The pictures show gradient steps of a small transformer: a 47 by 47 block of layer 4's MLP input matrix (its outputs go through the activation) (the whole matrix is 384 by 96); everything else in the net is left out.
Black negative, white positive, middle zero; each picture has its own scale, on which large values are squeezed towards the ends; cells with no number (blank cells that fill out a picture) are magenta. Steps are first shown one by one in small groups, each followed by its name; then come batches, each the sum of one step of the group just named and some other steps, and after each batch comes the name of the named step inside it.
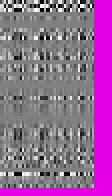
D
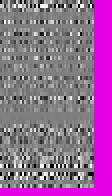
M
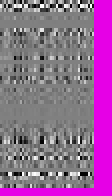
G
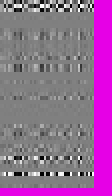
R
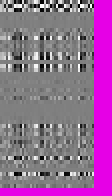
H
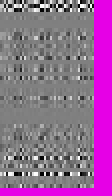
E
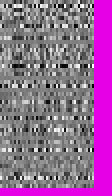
H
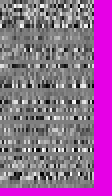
R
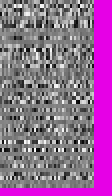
H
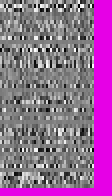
D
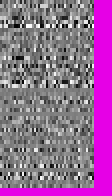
M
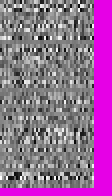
D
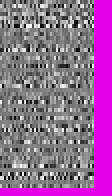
M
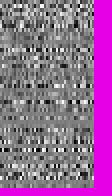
G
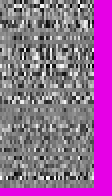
H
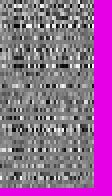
H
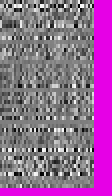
E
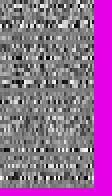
H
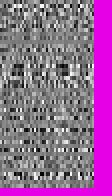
R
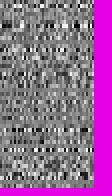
G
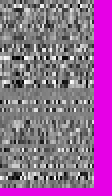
G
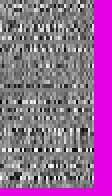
D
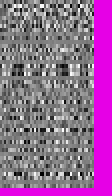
R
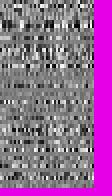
H
